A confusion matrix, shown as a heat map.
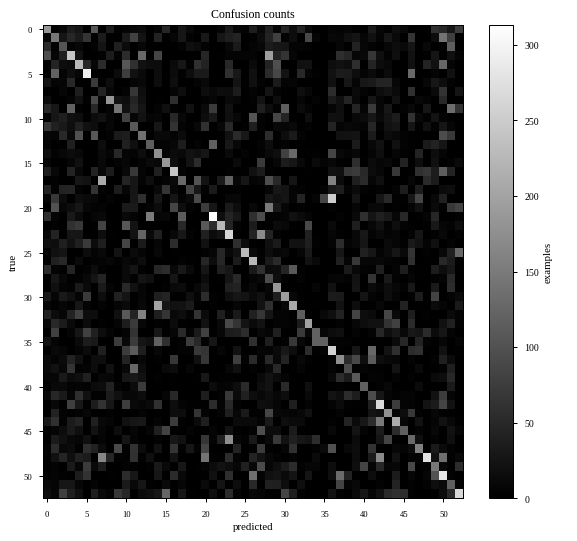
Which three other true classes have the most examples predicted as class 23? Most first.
46, 17, 33
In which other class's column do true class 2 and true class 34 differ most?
51
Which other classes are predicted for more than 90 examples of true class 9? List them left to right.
3, 30, 51
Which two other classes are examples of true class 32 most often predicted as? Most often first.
12, 10
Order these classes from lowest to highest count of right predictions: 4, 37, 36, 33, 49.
49, 37, 33, 4, 36
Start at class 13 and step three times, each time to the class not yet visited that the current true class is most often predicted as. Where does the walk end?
7
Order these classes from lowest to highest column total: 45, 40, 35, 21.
35, 45, 40, 21
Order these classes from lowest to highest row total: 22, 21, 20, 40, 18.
40, 18, 20, 22, 21
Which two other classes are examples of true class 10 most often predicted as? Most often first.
26, 29
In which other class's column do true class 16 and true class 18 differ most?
50
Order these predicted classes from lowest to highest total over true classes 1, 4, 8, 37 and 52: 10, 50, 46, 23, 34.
34, 46, 23, 10, 50
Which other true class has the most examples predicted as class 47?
19
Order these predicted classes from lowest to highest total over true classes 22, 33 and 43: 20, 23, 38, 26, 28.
38, 26, 28, 20, 23
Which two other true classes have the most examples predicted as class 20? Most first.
48, 22
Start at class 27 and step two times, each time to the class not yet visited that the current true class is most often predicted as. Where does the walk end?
14
